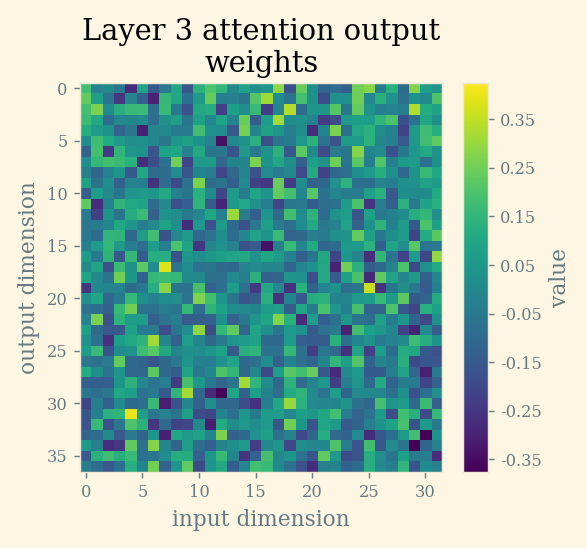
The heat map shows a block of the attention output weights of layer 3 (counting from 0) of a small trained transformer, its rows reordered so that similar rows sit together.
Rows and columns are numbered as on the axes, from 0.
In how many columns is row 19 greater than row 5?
12
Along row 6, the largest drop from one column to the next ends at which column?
2
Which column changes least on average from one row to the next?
27
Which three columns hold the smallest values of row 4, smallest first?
5, 20, 28
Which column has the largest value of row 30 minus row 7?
6
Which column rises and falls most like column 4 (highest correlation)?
21
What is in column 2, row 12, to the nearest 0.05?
0.05
